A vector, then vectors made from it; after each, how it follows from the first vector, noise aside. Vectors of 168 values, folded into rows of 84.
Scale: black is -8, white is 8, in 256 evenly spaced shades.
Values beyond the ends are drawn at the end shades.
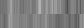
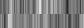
scaled up.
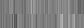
wrapped around, partly zeroed.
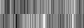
reversed, scaled up.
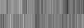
wrapped around, negated.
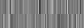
sign-scrambled.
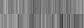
wrapped around, negated.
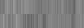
reversed, negated, shrunk.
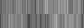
wrapped around, negated.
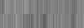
reversed, negated, shrunk.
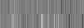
wrapped around, partly zeroed.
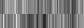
reversed, negated, scaled up.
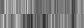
reversed, negated, scaled up.
